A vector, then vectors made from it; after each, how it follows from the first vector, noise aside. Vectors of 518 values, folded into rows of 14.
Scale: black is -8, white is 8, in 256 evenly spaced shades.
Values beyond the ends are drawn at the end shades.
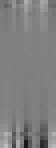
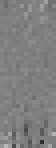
partly zeroed.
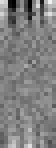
reversed, scaled up.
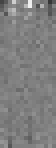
reversed, negated, partly zeroed.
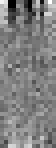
reversed, scaled up.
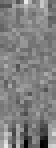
scaled up.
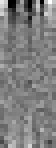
reversed, scaled up.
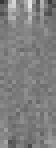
reversed, negated.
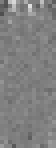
reversed, negated, partly zeroed.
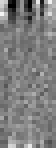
reversed, scaled up.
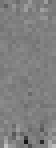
partly zeroed.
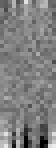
scaled up.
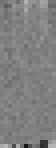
partly zeroed.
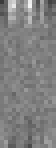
reversed, negated.
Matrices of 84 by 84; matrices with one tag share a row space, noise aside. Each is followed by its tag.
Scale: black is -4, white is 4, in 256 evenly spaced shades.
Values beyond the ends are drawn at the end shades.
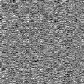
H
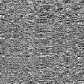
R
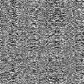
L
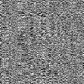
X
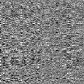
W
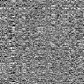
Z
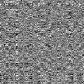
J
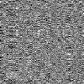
J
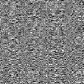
L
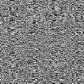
L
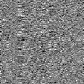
X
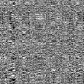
Z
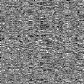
R
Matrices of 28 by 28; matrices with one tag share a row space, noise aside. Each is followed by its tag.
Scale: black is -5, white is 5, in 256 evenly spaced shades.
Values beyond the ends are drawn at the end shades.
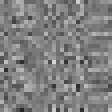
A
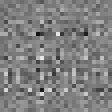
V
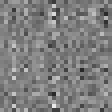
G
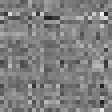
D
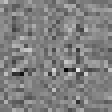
A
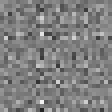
V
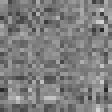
D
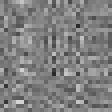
A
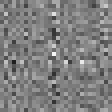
G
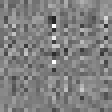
G
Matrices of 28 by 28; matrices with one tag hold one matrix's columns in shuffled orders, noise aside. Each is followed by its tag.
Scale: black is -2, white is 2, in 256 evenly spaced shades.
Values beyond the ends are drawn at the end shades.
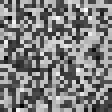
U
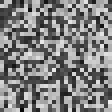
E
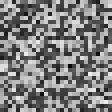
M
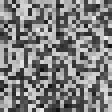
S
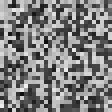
S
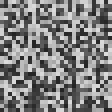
S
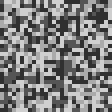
E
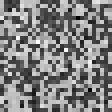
E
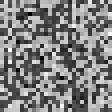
U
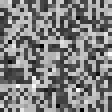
E
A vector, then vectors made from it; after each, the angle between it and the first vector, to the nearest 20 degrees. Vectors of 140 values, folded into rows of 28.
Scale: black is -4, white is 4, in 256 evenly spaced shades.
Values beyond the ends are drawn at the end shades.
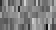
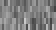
120 degrees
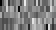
20 degrees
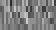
100 degrees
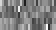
160 degrees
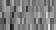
80 degrees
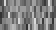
80 degrees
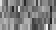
160 degrees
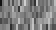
40 degrees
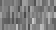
60 degrees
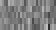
140 degrees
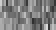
140 degrees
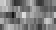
100 degrees
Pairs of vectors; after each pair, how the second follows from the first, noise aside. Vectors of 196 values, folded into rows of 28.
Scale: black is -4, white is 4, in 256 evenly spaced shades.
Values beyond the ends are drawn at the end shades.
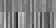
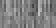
reversed, negated, shrunk.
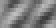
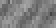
wrapped around, shrunk.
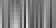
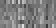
wrapped around, partly zeroed.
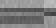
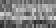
reversed, negated.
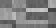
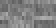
wrapped around, shrunk.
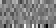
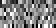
negated, scaled up.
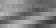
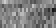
wrapped around, partly zeroed.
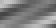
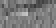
wrapped around, partly zeroed.
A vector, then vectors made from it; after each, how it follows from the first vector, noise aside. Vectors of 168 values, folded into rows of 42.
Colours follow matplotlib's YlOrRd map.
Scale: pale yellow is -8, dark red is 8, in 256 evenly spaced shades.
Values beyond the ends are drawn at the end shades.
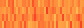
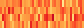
wrapped around, negated, scaled up.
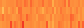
wrapped around, negated, partly zeroed.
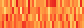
reversed, negated, scaled up.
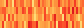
negated, scaled up.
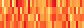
reversed, negated, scaled up.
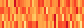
negated, scaled up.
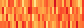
wrapped around, negated, scaled up.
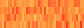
sign-scrambled.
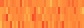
wrapped around, negated, partly zeroed.
